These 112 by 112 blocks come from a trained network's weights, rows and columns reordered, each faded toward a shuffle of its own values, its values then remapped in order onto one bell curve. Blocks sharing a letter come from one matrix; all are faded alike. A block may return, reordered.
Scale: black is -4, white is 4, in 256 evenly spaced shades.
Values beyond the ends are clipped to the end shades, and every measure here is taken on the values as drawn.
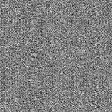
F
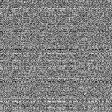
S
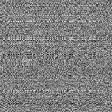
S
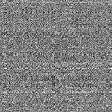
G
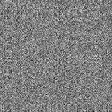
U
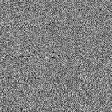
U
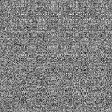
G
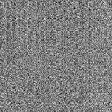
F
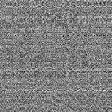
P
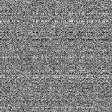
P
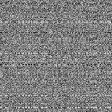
S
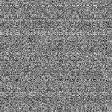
G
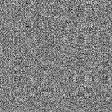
U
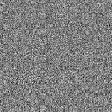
U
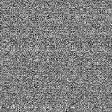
G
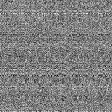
P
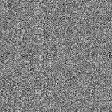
U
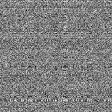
G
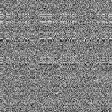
S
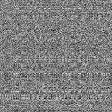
P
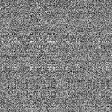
G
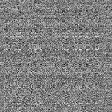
G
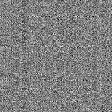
F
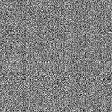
F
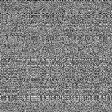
S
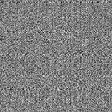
F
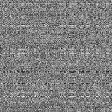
S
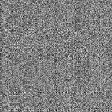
F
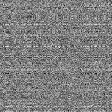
P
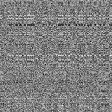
S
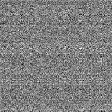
G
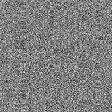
U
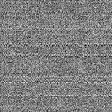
P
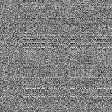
S
